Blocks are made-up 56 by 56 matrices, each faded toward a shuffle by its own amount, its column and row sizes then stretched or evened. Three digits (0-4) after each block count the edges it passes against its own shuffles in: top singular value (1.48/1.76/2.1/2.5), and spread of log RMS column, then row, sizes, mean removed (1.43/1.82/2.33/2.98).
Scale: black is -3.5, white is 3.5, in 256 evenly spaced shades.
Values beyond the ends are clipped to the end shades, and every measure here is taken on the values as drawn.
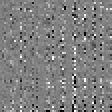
3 4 2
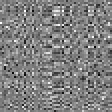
4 2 3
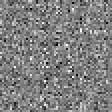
0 3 1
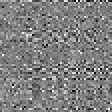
4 1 3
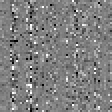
1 4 0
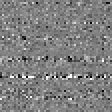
2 1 4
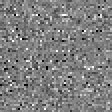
0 0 3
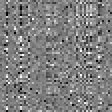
4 3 0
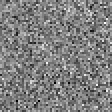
0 0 0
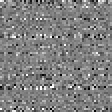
3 1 4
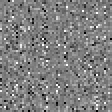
0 3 0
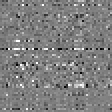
3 1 4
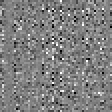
2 4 1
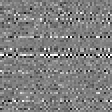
4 0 4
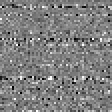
1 0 4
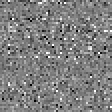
1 1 2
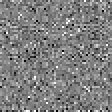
2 0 1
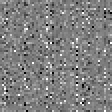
0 3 1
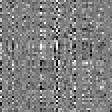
4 4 1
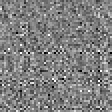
3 1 2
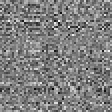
3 0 3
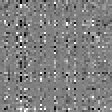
3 4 3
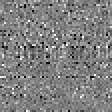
2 0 3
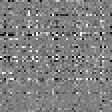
2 2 4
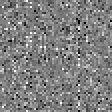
1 2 0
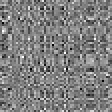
4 3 1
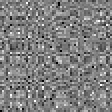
4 2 0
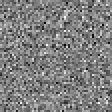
2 1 0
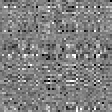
4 2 3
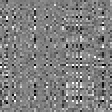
4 4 2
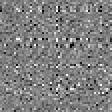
3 2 3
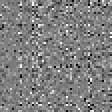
3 3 1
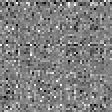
3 2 2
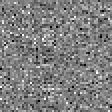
2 0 0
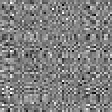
4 2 2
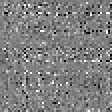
2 2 3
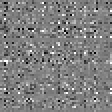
0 3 4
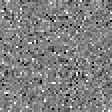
2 0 0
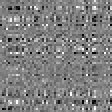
4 2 4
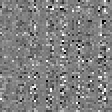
2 4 2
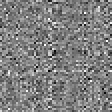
3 2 1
